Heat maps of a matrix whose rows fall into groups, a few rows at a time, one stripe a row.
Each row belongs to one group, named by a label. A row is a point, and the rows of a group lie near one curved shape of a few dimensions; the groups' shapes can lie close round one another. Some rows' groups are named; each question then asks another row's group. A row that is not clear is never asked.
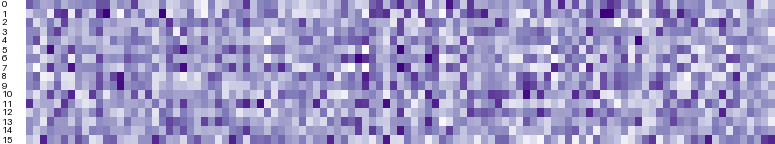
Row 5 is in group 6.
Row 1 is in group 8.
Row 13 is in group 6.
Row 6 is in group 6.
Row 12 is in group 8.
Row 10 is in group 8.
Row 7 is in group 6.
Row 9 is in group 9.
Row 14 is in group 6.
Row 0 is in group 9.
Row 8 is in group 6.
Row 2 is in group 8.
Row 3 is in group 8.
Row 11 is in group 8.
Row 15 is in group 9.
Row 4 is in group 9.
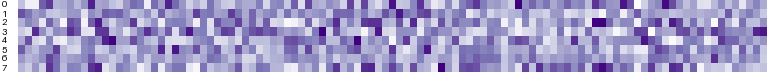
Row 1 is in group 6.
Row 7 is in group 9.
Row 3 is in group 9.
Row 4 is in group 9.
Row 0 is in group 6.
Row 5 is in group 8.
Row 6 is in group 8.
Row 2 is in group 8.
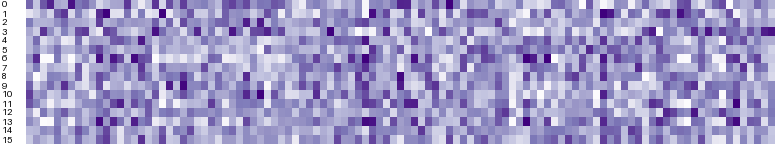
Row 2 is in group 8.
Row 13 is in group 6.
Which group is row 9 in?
8
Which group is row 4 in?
9
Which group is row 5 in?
8
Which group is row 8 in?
6
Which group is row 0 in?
6
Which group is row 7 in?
9
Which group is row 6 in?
6
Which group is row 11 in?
6
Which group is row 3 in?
9
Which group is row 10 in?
8
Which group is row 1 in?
8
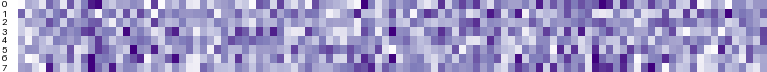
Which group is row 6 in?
6
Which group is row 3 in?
6
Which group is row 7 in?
9
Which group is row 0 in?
8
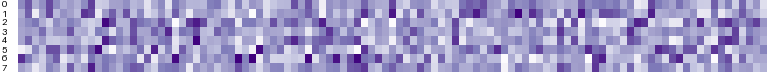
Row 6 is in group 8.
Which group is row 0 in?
8
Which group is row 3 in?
9
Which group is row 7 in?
6
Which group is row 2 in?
9
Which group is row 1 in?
8
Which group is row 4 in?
9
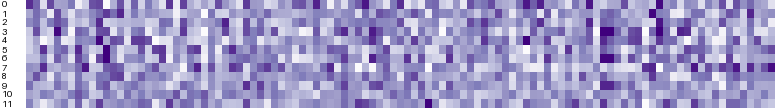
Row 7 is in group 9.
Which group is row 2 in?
8
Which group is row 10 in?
9
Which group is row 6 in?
8
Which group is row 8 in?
9
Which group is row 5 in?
9
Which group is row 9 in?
8
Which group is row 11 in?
6
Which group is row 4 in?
6
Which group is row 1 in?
9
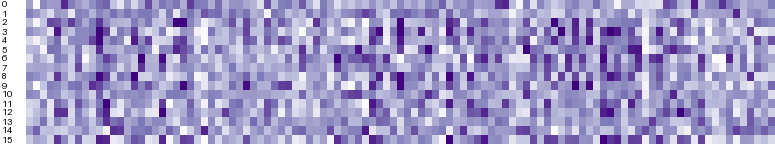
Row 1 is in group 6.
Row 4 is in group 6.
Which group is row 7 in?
9
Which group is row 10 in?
6
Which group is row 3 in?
9
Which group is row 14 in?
9
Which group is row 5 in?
6
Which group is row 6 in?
9
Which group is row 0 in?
8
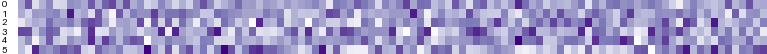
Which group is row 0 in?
6
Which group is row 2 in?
8
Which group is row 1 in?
9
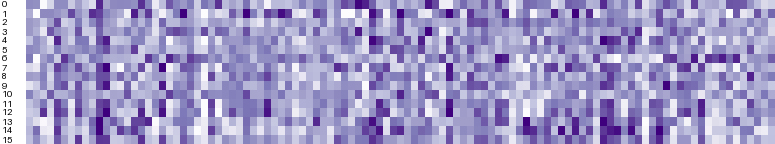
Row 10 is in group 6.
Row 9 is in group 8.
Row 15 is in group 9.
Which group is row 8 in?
9
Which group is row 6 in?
8
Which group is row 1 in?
6
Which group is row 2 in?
8
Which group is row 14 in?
9
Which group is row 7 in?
9
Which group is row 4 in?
8
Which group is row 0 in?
6
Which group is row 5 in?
9
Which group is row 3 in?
6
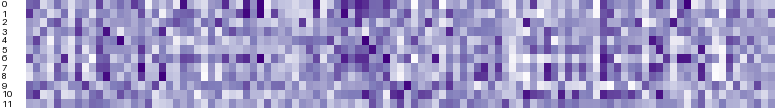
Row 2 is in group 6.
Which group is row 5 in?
9
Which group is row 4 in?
9
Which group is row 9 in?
6
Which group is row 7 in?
9
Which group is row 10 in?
9
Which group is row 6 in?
8
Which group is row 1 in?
8
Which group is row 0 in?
8
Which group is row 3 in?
9
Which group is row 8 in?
9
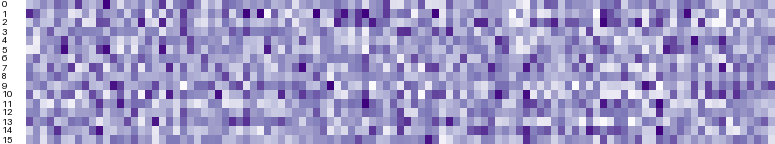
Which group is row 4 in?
8
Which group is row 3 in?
6
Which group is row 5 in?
8
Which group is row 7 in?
8
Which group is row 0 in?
9
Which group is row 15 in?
6
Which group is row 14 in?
8
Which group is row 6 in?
9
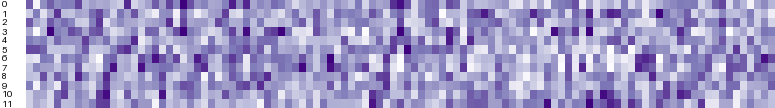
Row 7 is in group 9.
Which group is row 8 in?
9
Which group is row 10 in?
8
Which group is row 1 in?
8
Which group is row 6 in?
9
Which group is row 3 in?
6
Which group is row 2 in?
8
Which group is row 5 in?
6
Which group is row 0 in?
6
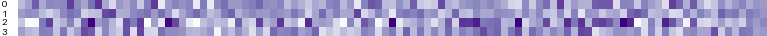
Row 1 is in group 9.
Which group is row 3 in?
8
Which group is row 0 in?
9
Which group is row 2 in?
6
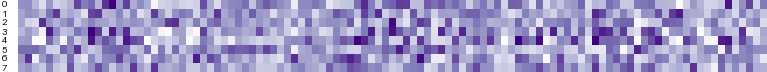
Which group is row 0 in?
6
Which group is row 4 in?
6
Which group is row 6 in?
6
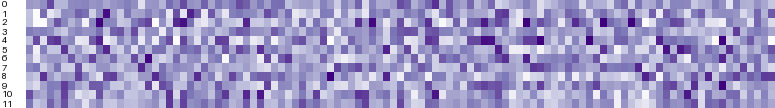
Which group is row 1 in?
8
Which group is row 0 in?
6
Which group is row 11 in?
8
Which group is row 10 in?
8
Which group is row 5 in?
8
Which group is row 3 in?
6
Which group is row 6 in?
8
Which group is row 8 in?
9
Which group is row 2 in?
6
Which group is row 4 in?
8
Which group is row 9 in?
8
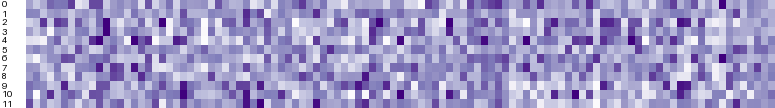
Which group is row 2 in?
9
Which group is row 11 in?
8
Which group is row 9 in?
8
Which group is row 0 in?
8
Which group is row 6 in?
8
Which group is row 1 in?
8
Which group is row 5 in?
9
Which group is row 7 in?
6
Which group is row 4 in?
6
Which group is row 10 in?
6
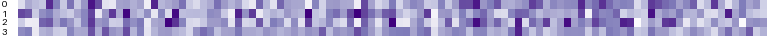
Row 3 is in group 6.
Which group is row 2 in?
6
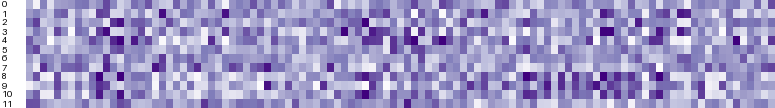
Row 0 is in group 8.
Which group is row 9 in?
8
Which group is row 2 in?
9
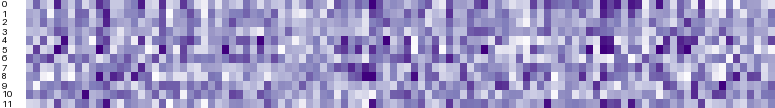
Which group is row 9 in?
8
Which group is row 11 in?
8
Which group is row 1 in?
8
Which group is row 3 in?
8
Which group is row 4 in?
8
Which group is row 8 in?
6
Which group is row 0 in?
9
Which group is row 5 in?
8
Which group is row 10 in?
9
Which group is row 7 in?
9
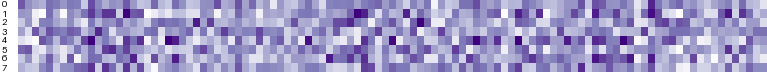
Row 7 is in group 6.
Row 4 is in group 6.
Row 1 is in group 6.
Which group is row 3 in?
9
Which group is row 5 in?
6
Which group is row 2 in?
6
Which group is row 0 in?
8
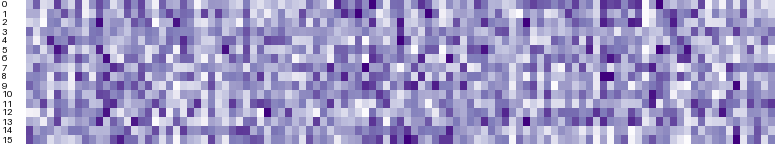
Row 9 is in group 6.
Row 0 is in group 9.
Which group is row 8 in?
8
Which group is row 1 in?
6
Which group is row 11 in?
9
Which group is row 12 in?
8
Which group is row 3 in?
8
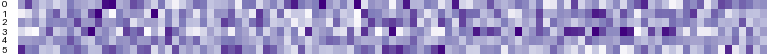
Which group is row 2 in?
9
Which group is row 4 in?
9
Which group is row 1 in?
8
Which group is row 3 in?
6
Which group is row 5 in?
6
